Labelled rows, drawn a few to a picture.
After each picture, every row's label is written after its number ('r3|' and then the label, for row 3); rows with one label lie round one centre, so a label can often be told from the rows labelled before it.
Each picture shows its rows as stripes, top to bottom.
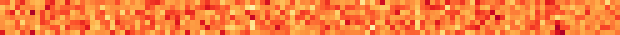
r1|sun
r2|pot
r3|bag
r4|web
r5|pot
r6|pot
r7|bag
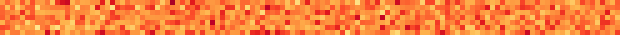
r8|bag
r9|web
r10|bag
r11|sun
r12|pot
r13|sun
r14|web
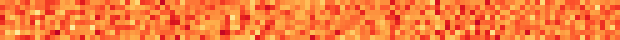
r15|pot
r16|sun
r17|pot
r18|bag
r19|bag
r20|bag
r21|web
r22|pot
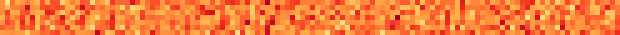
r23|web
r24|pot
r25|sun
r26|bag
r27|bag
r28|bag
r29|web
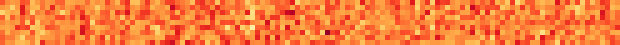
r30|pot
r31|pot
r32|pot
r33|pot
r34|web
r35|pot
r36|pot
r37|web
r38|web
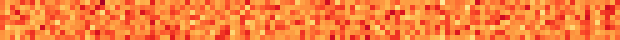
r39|bag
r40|web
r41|pot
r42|bag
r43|pot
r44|web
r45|bag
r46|bag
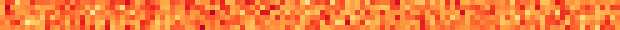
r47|bag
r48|bag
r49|sun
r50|pot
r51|pot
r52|pot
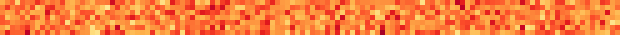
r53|bag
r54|sun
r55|pot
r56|bag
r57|sun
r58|sun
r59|sun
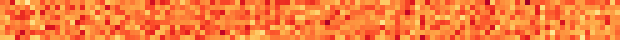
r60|web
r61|pot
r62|sun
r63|pot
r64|pot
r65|sun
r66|bag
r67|pot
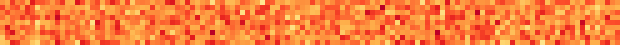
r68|bag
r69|sun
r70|sun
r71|bag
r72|web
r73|sun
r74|sun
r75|web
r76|pot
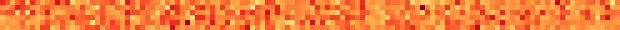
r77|bag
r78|pot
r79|web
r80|pot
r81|bag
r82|bag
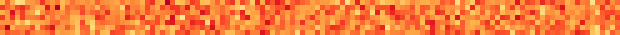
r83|web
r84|pot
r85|pot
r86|bag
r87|web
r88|sun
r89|sun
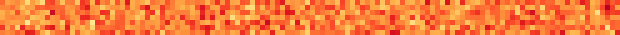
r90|web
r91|pot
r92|pot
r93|pot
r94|web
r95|sun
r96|bag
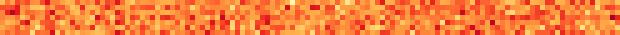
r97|sun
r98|pot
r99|sun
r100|web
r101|sun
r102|pot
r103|sun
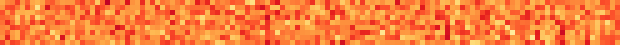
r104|pot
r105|sun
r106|web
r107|web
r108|bag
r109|sun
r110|bag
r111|bag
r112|web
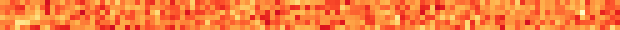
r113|pot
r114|pot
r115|pot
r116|web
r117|web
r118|bag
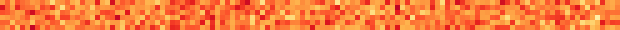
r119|bag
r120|sun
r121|bag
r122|sun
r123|pot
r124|bag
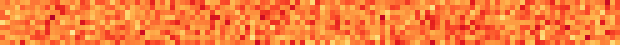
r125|web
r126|pot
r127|web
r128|sun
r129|pot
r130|sun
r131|pot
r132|bag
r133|sun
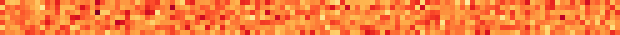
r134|web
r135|pot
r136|web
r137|pot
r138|sun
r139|bag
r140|bag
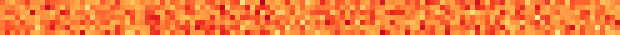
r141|sun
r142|sun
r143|bag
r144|web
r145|pot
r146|sun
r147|sun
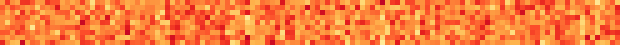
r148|sun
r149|web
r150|bag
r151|pot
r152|pot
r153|pot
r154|pot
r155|bag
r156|bag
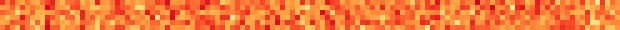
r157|sun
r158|sun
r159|bag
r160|pot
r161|pot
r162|sun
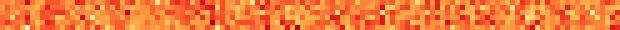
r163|pot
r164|sun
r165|bag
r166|sun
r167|sun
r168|web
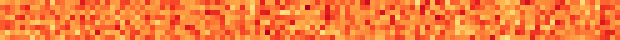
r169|pot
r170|pot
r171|sun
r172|pot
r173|pot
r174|bag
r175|web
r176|pot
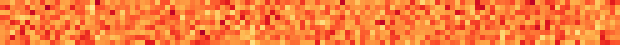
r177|web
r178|sun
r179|bag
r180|web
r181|sun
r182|bag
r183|pot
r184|pot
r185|pot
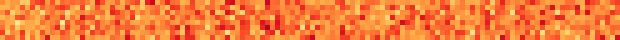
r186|web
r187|bag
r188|web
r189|pot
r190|web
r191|web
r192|bag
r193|bag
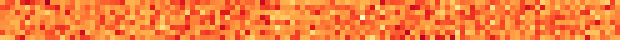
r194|sun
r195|web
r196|bag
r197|sun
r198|web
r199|bag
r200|sun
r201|pot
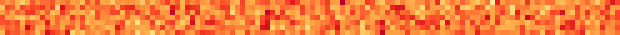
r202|web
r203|bag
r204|bag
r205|web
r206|sun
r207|sun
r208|sun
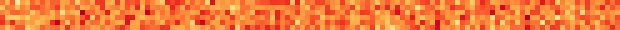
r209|web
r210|bag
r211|pot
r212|web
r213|pot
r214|web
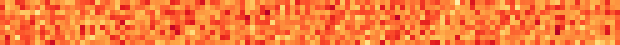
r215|pot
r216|pot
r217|web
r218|bag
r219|sun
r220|pot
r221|pot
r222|bag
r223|sun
